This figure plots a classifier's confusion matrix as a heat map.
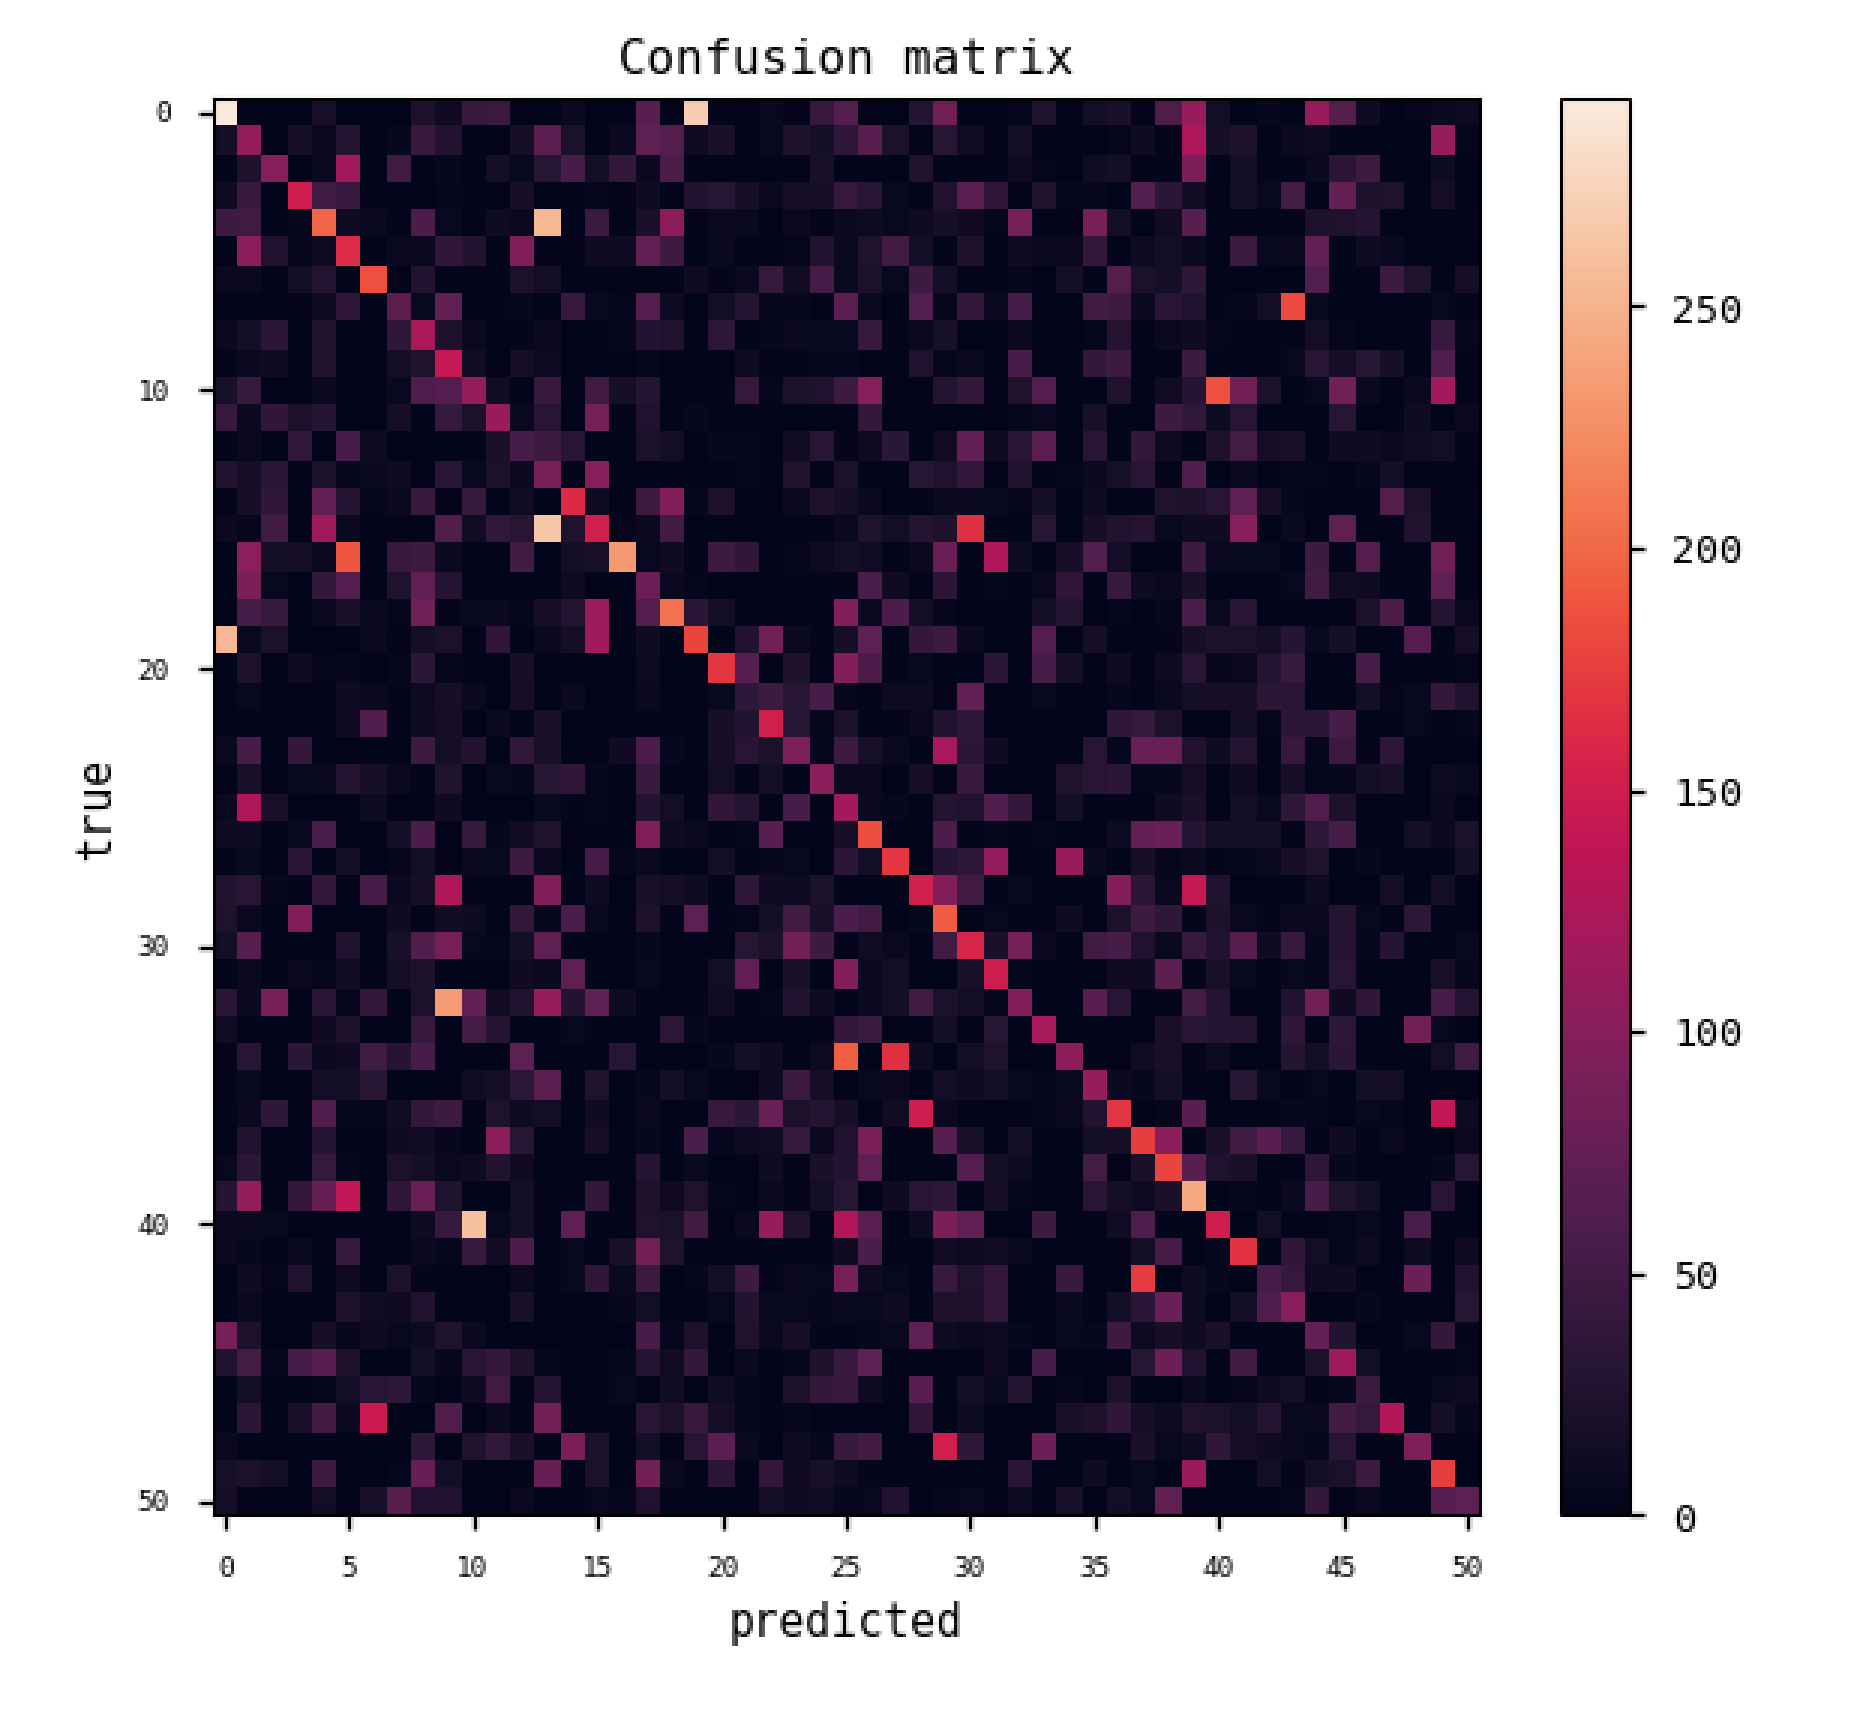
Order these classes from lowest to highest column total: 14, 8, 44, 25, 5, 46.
46, 14, 44, 5, 8, 25
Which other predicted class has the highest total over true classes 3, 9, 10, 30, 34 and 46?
25
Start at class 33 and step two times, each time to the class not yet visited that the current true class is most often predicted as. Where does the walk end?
29
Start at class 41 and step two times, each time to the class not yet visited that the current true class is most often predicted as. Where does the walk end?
1
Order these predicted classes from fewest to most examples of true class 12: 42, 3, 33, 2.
2, 42, 3, 33
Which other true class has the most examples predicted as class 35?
4
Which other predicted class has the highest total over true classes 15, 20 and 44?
13
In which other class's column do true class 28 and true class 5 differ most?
39
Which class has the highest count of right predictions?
0
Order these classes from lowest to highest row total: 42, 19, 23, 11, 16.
11, 42, 23, 19, 16
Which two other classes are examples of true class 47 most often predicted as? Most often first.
6, 13
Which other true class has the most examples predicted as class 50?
34
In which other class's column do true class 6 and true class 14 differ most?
18
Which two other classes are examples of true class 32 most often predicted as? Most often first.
9, 13
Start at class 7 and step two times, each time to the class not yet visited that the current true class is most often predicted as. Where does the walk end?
38
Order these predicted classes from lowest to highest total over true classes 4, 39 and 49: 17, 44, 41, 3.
41, 3, 44, 17
